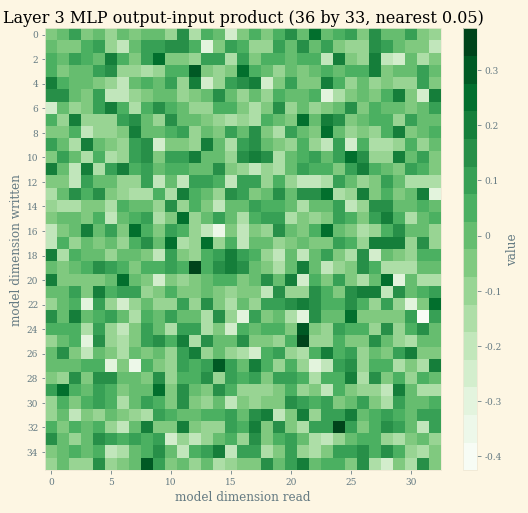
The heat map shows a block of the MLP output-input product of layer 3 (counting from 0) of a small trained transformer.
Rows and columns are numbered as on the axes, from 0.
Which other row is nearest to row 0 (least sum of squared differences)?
30
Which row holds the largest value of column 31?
13
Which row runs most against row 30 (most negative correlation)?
20
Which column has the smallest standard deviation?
1
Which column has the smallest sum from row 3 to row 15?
9
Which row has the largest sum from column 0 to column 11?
29
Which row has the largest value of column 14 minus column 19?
27
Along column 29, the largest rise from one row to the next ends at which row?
21
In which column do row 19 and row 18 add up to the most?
15
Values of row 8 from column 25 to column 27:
-0.1 -0.05 -0.1
